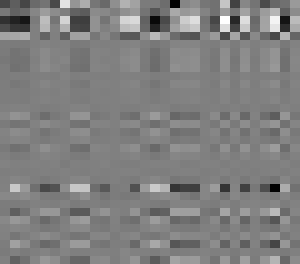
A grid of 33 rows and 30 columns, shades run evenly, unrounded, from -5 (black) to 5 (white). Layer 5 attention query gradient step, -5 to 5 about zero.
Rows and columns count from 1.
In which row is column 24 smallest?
3
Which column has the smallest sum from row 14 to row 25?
28
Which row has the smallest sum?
24
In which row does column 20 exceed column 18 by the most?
1
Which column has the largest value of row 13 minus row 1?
18
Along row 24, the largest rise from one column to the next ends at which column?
29
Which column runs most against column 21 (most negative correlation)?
12
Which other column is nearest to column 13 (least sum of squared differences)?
30
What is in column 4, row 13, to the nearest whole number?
0
